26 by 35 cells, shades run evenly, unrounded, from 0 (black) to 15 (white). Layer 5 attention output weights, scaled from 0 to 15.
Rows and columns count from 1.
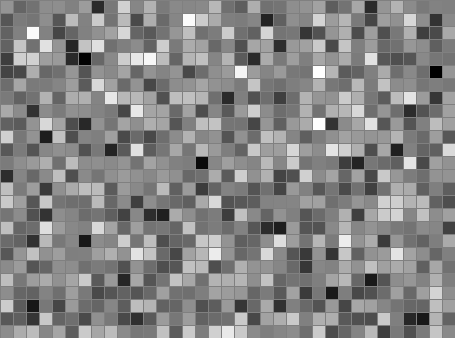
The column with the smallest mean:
22
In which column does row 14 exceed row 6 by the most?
34
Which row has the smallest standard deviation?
7
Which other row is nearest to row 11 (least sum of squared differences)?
21
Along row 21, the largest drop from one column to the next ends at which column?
17
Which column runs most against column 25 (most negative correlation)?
1
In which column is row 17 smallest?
13
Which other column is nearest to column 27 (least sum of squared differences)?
16
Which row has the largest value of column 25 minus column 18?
10
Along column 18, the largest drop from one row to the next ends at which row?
8
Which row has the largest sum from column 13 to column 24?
26
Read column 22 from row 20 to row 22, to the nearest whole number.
8 8 6
